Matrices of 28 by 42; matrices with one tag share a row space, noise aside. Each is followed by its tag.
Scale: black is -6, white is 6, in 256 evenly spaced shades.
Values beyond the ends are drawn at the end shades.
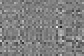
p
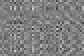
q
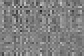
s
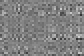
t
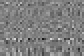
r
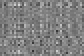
q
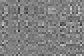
t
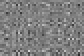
r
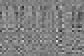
p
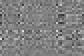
p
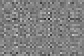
s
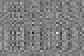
q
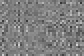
t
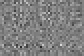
s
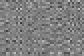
r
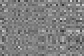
t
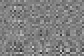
q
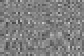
r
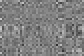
p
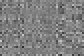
p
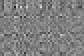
s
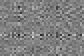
q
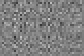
s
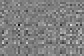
t
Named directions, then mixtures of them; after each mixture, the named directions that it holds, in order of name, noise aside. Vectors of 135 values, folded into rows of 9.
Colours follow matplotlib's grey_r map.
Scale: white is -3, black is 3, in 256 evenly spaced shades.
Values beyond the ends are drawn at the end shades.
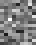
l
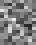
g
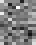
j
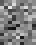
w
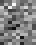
w.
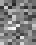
w.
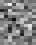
g.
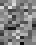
w.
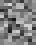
g.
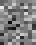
w.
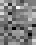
j, w.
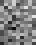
l, w.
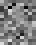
g, w.
